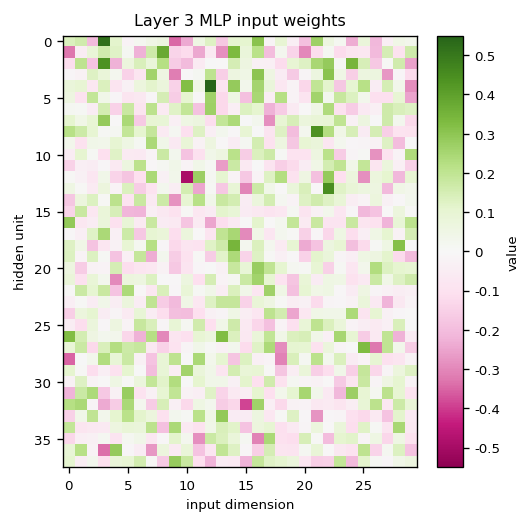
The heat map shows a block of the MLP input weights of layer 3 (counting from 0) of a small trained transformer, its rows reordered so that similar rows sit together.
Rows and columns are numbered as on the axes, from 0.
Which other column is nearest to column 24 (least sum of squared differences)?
20
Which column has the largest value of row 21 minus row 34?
15
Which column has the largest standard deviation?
3
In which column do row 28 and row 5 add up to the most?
21
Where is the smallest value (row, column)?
12, 10
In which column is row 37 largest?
9
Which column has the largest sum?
14
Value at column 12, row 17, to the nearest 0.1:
-0.1
